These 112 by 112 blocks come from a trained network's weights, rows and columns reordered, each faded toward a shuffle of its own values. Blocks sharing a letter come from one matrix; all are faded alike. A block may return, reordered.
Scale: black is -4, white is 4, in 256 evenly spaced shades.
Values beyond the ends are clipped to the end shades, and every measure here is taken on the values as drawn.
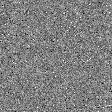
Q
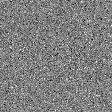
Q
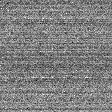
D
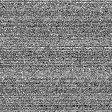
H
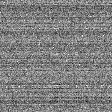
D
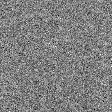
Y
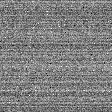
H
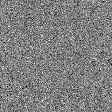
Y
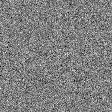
Y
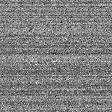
H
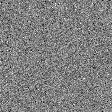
Y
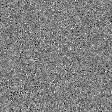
Q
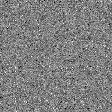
Q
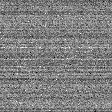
H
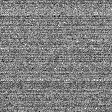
D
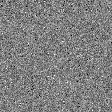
Q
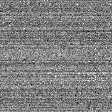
H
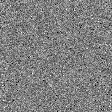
Q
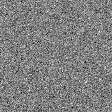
Y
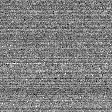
H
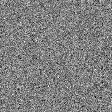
Y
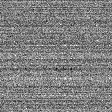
D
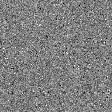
Q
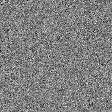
Y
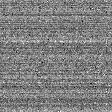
H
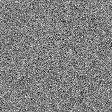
Y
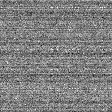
D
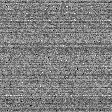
H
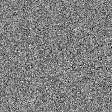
Y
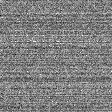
D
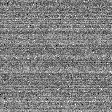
H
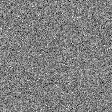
Y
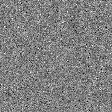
Q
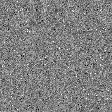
Q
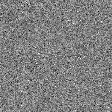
Y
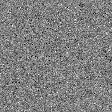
Q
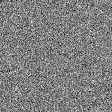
Y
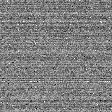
H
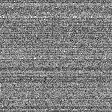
D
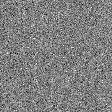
Y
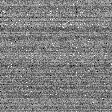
H
